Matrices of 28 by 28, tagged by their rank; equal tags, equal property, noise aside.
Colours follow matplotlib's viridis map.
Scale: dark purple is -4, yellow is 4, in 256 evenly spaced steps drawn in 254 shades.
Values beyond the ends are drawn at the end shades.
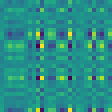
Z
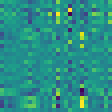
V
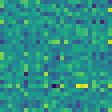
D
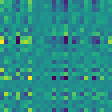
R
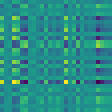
Z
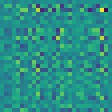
V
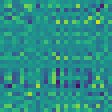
V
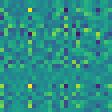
V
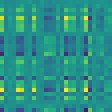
Z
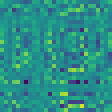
D
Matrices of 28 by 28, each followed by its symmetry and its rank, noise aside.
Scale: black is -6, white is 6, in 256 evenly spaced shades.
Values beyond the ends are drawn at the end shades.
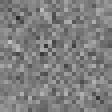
symmetric, rank eight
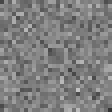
symmetric, rank eight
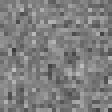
no symmetry, rank eight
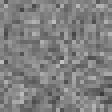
no symmetry, rank six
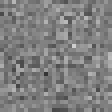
antisymmetric, rank eight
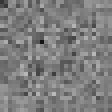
symmetric, rank four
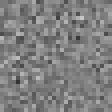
antisymmetric, rank eight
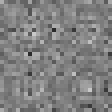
symmetric, rank four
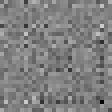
symmetric, rank six
